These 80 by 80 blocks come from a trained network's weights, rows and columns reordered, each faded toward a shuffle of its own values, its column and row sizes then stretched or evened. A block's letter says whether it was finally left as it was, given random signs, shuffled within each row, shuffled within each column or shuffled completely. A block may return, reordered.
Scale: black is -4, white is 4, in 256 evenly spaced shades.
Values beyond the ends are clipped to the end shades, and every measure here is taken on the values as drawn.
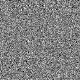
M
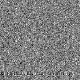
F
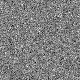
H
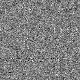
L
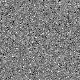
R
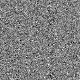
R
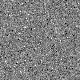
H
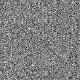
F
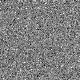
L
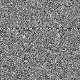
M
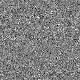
L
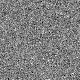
H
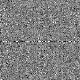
F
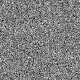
H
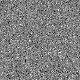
M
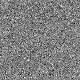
L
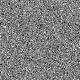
H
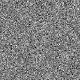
F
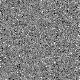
R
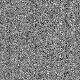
R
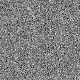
R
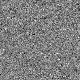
L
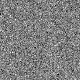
R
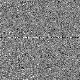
M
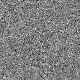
H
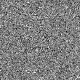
L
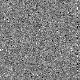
M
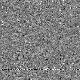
M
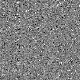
F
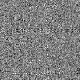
F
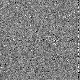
M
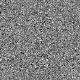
M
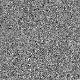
M
